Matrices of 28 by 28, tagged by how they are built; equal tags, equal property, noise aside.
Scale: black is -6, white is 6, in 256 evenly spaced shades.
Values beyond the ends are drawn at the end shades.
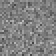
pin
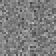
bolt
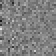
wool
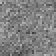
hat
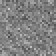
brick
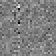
wool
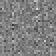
wool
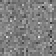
wool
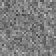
brick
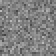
pin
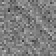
brick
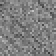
brick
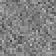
brick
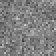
hat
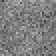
hat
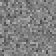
pin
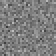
pin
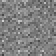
bolt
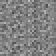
bolt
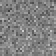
pin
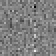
wool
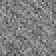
brick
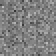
bolt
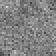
hat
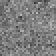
hat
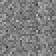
bolt
